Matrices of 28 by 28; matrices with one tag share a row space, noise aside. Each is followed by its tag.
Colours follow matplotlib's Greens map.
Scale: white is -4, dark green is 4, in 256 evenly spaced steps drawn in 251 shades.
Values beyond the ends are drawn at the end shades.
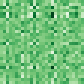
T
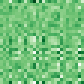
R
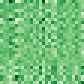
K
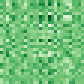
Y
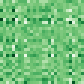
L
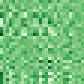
Y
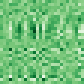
R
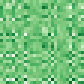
L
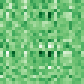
Y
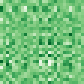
Y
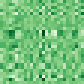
K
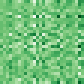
R
